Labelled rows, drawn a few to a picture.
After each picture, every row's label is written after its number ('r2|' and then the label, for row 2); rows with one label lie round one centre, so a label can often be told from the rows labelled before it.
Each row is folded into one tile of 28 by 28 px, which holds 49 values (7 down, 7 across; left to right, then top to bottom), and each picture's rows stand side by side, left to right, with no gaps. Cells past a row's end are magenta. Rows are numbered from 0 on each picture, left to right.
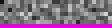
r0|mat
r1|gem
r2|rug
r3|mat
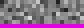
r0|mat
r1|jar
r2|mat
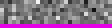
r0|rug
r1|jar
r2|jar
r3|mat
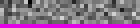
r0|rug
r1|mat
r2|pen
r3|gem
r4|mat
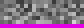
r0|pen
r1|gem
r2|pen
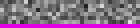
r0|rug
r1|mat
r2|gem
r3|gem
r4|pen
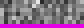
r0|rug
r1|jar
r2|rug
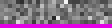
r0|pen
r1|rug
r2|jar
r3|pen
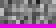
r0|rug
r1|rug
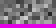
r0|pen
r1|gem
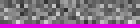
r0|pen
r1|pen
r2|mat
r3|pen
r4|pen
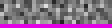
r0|gem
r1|gem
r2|rug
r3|gem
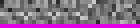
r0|mat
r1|mat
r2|mat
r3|jar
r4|gem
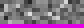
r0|gem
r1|mat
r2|jar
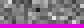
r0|jar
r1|mat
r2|pen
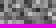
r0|gem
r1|mat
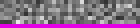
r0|pen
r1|rug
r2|rug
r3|pen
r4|gem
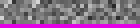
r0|jar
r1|jar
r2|pen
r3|gem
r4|gem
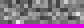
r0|pen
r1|mat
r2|mat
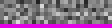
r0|pen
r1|rug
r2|mat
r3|mat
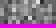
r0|rug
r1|jar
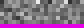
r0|mat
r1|jar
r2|jar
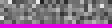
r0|jar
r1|jar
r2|rug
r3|gem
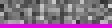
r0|gem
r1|rug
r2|rug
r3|pen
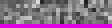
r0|pen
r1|jar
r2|rug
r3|mat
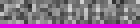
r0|gem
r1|gem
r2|rug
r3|rug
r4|rug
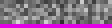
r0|pen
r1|pen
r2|rug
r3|rug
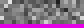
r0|jar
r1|pen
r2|mat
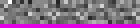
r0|jar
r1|mat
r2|mat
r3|gem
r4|mat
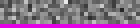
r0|rug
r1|gem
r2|jar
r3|gem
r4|mat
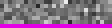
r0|gem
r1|pen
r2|jar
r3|rug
